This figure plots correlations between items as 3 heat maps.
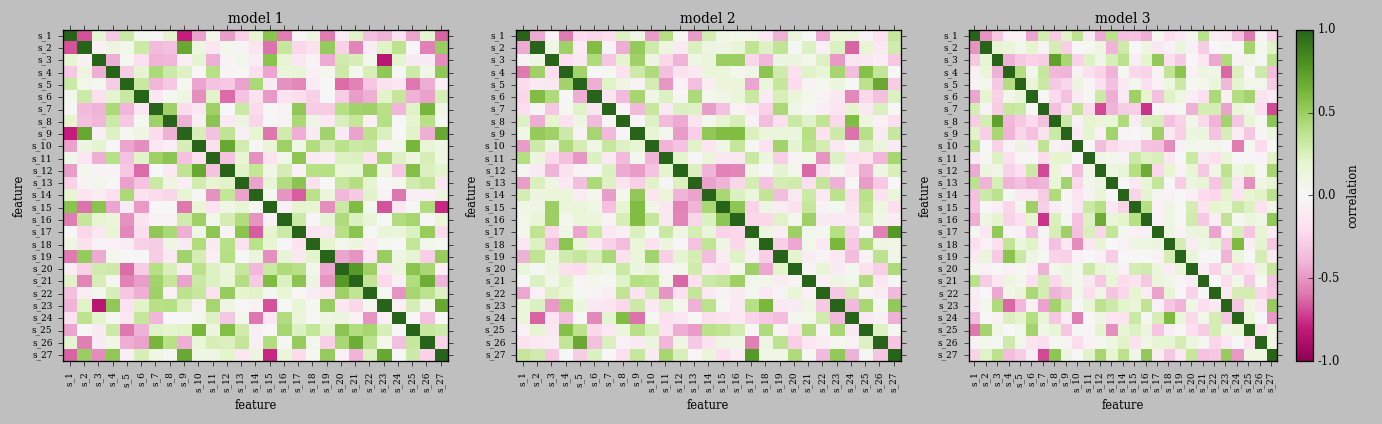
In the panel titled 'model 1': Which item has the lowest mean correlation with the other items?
s_5
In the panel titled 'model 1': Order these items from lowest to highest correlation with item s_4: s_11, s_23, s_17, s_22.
s_17, s_22, s_11, s_23
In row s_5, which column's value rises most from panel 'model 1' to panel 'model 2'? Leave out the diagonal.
s_26
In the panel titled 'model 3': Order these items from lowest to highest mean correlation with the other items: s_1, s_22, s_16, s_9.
s_1, s_22, s_9, s_16
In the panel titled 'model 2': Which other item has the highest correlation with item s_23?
s_18
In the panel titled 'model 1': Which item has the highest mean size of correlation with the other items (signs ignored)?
s_21
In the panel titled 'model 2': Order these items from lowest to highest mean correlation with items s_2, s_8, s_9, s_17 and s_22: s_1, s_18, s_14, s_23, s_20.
s_1, s_18, s_23, s_14, s_20
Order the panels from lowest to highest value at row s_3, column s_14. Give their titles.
model 1, model 2, model 3
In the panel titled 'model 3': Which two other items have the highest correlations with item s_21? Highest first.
s_1, s_7
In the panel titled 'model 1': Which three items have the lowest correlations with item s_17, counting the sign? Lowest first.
s_14, s_5, s_9
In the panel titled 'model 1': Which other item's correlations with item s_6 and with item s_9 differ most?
s_12
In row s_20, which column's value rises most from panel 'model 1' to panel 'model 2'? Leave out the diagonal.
s_19
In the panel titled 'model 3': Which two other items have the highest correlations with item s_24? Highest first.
s_18, s_6
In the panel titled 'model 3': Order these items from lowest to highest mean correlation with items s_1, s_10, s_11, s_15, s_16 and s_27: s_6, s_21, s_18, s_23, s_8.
s_18, s_21, s_6, s_8, s_23
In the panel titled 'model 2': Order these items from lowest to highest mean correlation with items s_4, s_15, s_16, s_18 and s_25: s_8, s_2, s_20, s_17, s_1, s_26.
s_20, s_1, s_17, s_8, s_26, s_2
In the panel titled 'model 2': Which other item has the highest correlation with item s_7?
s_19
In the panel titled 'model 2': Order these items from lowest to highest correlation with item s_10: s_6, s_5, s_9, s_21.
s_6, s_9, s_5, s_21
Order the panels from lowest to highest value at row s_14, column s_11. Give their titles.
model 1, model 3, model 2
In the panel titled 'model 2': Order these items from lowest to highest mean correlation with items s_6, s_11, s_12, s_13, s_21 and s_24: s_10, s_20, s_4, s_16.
s_4, s_16, s_10, s_20
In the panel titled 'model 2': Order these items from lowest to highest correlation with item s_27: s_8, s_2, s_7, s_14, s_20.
s_8, s_7, s_14, s_2, s_20
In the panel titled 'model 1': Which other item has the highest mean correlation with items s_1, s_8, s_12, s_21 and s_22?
s_26
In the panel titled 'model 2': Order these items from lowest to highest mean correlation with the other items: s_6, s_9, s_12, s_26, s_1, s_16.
s_12, s_1, s_26, s_6, s_16, s_9
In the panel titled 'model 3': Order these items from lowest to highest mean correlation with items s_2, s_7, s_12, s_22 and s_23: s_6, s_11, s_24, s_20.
s_20, s_11, s_24, s_6
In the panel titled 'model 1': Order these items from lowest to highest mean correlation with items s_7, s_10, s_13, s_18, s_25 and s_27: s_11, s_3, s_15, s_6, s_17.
s_6, s_3, s_15, s_11, s_17
